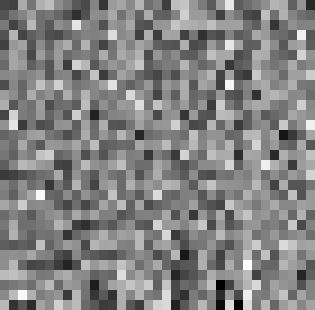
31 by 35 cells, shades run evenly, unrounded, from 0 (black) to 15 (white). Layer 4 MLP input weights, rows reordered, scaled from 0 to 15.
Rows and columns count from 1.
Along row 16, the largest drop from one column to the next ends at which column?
27
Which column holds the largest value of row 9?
26
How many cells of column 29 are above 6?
26
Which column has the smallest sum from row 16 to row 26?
8
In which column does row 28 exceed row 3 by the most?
2
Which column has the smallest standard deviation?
15
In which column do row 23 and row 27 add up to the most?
28
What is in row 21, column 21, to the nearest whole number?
7
